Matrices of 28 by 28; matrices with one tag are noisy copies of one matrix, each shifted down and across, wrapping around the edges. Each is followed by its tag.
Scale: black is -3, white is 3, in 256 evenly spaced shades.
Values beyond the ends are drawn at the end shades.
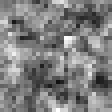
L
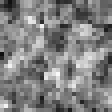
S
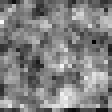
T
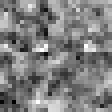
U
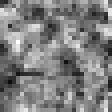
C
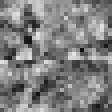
U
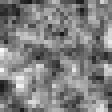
C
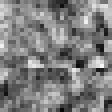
U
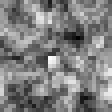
L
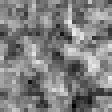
C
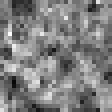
C
